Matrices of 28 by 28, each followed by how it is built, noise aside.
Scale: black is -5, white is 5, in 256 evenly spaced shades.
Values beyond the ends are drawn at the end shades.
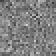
low rank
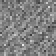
Hankel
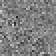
lower triangular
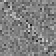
banded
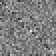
diagonal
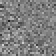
lower triangular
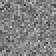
Hankel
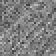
Hankel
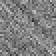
Toeplitz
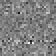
uneven rows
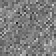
Hankel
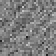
Hankel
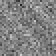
Toeplitz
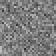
Toeplitz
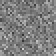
Toeplitz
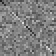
diagonal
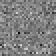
uneven rows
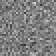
blocks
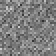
Hankel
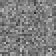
blocks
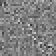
banded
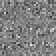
uneven rows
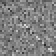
diagonal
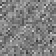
Hankel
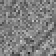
Hankel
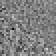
lower triangular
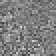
lower triangular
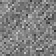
Hankel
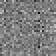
low rank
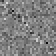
banded
